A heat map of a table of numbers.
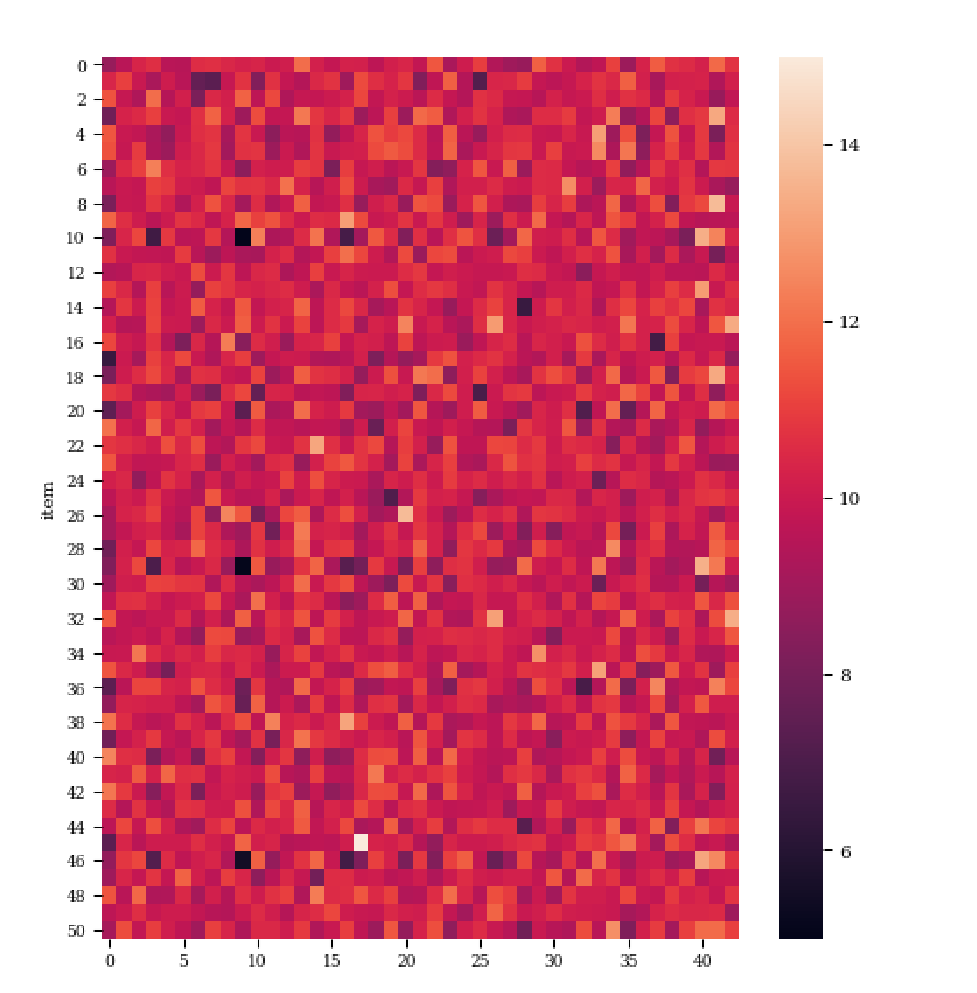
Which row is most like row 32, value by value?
15
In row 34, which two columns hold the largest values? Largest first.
29, 2
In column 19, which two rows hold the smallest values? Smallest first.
25, 30
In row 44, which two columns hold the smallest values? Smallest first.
28, 38
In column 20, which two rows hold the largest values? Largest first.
26, 15
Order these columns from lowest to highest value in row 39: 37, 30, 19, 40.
30, 40, 19, 37
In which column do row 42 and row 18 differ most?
41
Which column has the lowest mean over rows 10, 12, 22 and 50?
9
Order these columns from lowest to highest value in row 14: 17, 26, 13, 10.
10, 17, 26, 13
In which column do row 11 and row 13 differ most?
40
